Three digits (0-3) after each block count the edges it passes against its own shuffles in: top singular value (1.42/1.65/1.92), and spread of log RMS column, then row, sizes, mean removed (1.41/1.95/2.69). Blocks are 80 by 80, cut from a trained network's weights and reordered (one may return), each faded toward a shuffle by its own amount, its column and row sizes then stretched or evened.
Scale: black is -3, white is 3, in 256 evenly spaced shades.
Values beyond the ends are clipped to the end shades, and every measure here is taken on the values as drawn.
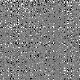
2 3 2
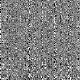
2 3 1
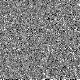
0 1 2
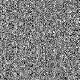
1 2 0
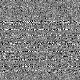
3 0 3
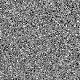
0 0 0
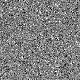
0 0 1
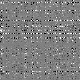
3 3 3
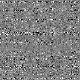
1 2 3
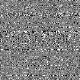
0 1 3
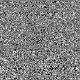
0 1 3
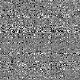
1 2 3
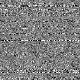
3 0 3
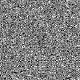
2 0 2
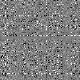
2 3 3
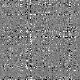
1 3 3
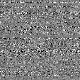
0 0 3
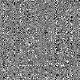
2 3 2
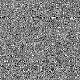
2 0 2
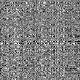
3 0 3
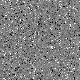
0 1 0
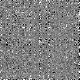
0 3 3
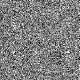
1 2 0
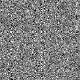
2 2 0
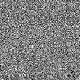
3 0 0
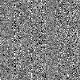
0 3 0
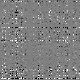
3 3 3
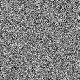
1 0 0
